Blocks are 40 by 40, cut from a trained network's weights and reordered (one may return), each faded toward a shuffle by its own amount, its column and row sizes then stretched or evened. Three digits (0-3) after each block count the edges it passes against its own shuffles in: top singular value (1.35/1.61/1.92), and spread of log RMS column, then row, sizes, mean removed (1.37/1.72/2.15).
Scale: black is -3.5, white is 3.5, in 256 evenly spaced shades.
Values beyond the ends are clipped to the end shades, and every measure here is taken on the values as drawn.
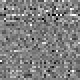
2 0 3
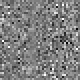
1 3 0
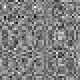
3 2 1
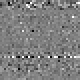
2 0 3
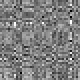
3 2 1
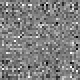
1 3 3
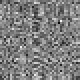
3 1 1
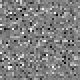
0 0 2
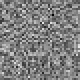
3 0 0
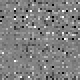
0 2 3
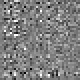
2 3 2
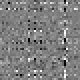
2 3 3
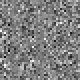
0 3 0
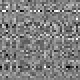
3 0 3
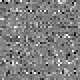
0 0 3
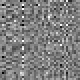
3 2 1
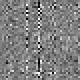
3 3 1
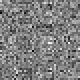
2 1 1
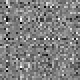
2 2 2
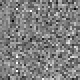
0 2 0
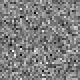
0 1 0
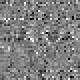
2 0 2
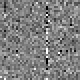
1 2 0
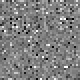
0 0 2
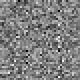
2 1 0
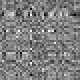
3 1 2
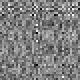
3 1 2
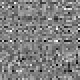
2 1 3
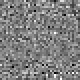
0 1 3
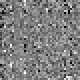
0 3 2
